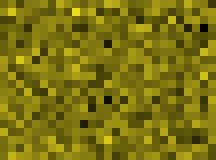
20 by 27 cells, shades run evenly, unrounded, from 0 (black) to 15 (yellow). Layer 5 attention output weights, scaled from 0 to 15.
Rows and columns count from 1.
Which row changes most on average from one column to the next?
13
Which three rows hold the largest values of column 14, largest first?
18, 1, 11
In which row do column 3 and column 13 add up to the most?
8
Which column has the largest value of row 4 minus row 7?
19
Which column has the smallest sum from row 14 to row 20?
12
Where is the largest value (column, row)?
10, 2
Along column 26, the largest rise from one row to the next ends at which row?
7
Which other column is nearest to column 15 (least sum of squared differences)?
22
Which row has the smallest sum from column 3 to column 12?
4
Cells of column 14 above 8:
9
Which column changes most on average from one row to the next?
26
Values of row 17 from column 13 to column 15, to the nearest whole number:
10 9 4
